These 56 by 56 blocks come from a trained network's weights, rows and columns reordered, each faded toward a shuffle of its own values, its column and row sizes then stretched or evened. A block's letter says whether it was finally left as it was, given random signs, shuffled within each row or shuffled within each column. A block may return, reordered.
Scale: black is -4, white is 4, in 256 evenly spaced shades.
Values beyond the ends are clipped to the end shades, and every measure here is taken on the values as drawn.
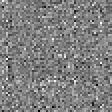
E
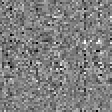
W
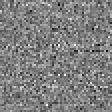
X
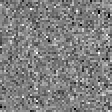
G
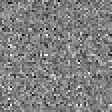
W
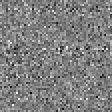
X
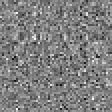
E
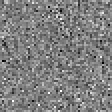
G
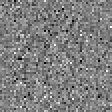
G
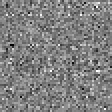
W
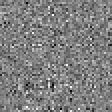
E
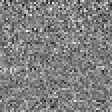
X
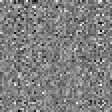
E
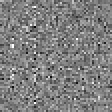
E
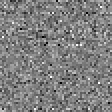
X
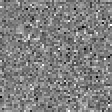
G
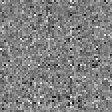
W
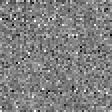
X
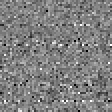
X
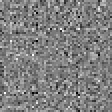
E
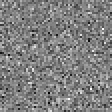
G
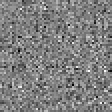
E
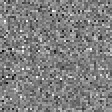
X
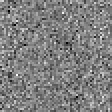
G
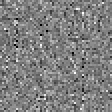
G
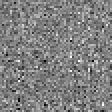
W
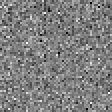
G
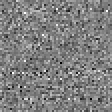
X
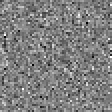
G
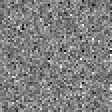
G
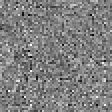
W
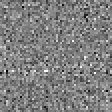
E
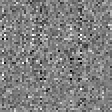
E
